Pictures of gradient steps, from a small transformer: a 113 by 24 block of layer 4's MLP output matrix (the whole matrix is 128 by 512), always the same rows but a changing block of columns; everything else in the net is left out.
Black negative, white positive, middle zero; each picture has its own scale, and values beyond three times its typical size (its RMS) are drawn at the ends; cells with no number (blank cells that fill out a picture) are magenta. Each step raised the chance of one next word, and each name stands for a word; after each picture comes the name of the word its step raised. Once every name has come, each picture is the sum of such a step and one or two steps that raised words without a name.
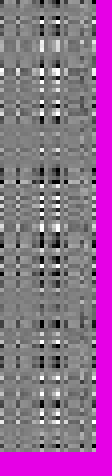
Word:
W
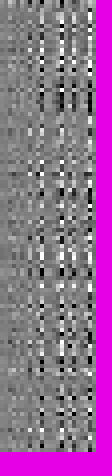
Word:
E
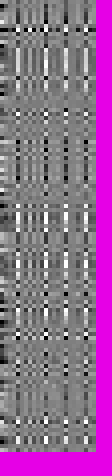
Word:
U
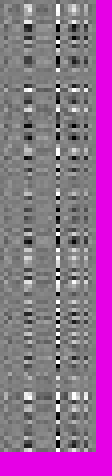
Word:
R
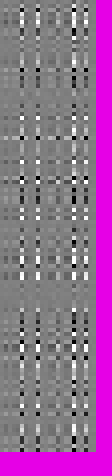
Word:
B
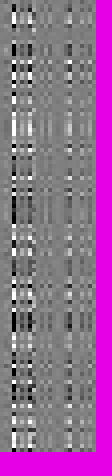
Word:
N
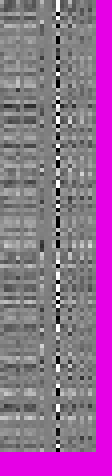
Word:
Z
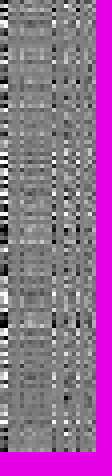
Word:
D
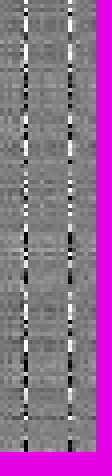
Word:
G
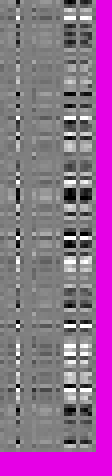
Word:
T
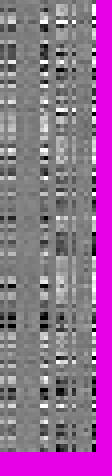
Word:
N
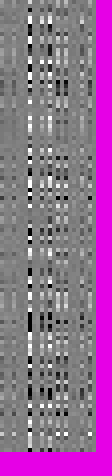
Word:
N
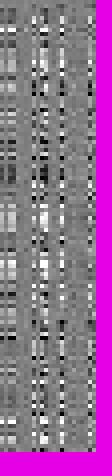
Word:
U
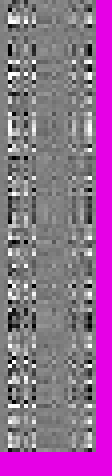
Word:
N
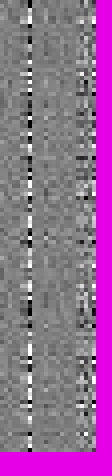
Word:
T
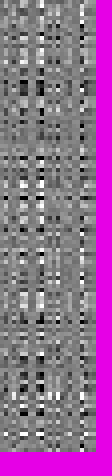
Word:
R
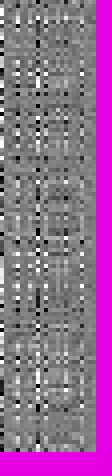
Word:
T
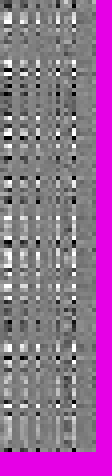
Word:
B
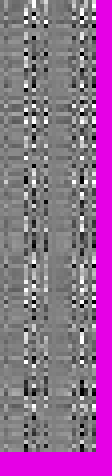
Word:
Z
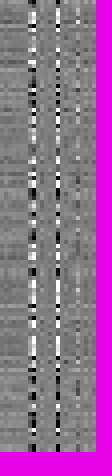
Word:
E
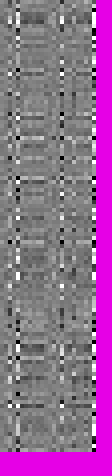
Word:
B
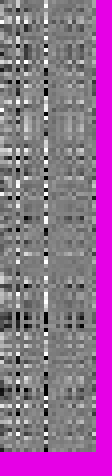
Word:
N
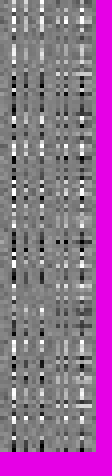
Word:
G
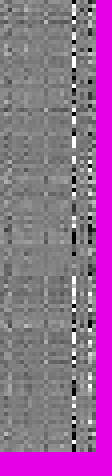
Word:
D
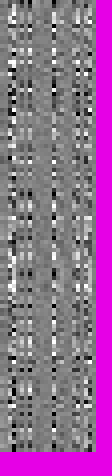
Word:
E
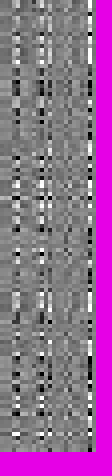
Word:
G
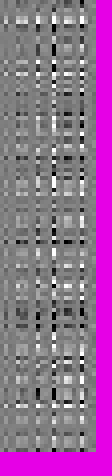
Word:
N
